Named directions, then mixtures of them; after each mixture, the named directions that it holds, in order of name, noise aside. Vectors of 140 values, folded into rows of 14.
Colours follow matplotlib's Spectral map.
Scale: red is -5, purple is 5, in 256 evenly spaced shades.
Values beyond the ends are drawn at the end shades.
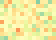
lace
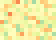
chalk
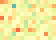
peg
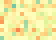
lace, peg.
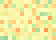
lace.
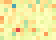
lace, peg.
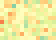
chalk, lace, peg.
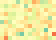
chalk, lace.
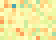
chalk, lace, peg.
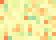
chalk, lace, peg.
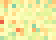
lace, peg.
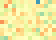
lace.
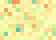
chalk, lace, peg.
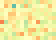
chalk, lace, peg.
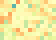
chalk, peg.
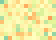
chalk, lace, peg.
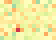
chalk, lace, peg.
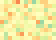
chalk.
